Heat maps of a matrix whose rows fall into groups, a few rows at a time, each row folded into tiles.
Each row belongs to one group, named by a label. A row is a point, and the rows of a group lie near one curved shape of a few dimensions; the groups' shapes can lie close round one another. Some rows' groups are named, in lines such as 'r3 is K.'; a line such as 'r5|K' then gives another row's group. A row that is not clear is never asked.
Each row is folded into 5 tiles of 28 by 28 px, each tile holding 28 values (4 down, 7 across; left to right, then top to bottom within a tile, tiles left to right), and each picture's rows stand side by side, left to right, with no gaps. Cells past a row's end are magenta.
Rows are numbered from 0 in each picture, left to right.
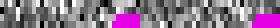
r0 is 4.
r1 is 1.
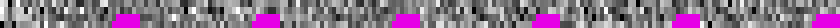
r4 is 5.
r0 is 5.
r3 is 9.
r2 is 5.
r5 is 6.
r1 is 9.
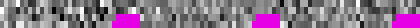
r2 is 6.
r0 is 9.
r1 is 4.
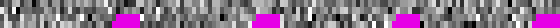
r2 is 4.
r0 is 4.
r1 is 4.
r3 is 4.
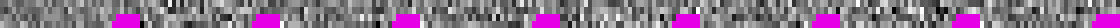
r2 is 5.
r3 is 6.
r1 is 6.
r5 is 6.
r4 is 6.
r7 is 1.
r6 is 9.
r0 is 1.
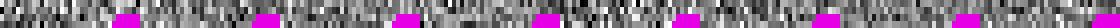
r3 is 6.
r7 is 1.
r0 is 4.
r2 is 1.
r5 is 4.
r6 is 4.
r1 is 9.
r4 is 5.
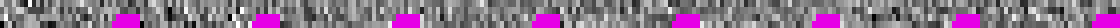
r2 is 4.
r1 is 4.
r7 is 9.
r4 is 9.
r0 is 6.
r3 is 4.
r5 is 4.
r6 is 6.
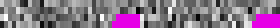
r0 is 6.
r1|4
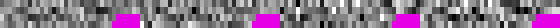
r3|9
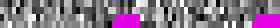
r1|5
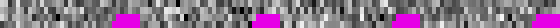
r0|5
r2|9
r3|4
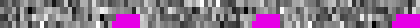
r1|6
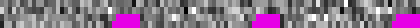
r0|9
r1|9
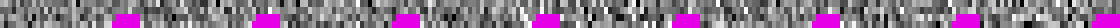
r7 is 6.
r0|4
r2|6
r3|1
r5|4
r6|5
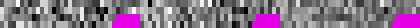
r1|5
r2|5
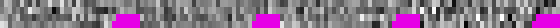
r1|4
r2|5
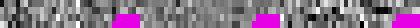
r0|6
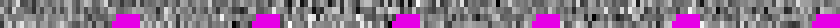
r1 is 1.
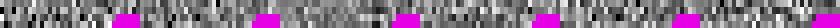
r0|4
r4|5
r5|1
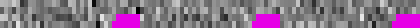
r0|6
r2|9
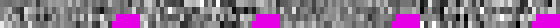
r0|5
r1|6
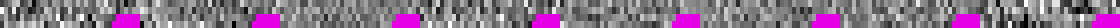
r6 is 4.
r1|5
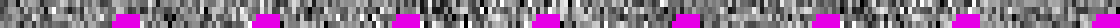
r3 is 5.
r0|9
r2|4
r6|5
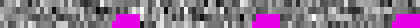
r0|9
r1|5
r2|9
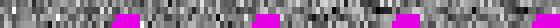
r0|4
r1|6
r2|9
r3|9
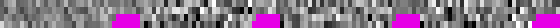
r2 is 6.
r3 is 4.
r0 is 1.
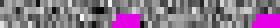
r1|6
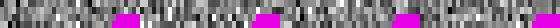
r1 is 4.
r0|6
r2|4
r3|6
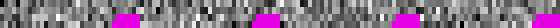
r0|6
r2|6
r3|4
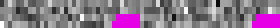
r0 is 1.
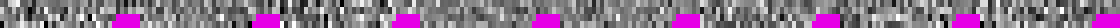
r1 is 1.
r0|4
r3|9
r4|4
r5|4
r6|6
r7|5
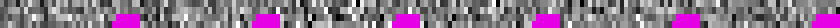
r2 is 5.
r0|9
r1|6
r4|1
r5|6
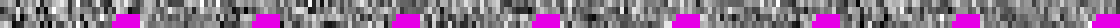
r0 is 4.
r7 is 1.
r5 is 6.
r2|6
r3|9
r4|1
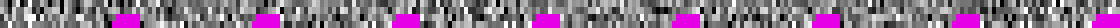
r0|1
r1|4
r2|4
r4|9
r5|4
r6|6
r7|5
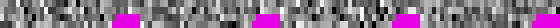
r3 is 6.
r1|1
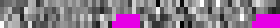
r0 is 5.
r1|4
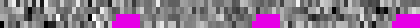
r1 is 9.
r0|4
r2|9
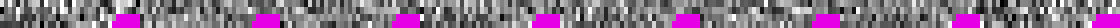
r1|9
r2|6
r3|4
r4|4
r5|9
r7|5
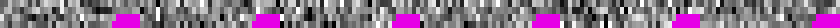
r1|4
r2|4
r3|4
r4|5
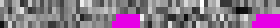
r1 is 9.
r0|6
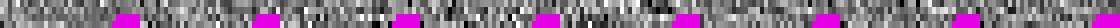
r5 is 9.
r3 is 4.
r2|5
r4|9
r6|6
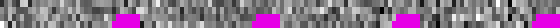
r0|6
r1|5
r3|6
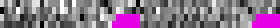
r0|4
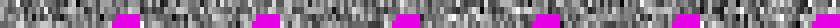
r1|5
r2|6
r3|9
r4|6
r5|5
